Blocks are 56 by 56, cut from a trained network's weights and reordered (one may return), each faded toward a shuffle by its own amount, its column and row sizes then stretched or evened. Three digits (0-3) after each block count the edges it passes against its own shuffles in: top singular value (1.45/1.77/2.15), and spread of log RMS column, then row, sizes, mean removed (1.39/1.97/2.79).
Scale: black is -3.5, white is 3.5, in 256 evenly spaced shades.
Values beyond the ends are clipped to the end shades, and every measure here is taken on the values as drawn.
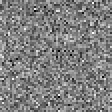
0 0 0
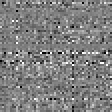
1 1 3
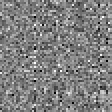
2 1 1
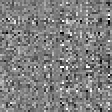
0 3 2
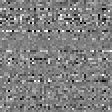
0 1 3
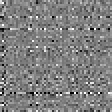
3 2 3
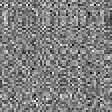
3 0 1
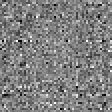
1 2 2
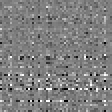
1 2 3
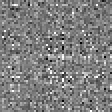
1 2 1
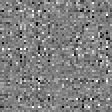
0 2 2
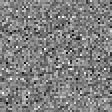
0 1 1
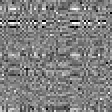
3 0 2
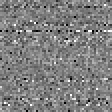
1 0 2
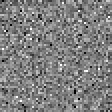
2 2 0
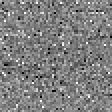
0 0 1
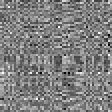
3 1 2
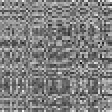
3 1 0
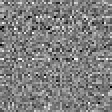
2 0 2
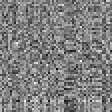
3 0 1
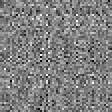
3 1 1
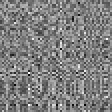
3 2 1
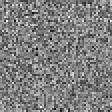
1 0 1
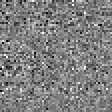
1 1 2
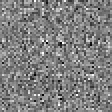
1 2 1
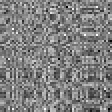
3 1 1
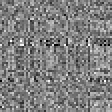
3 1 2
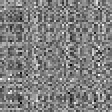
3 2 0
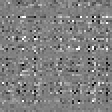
1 2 3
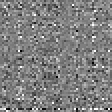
1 2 2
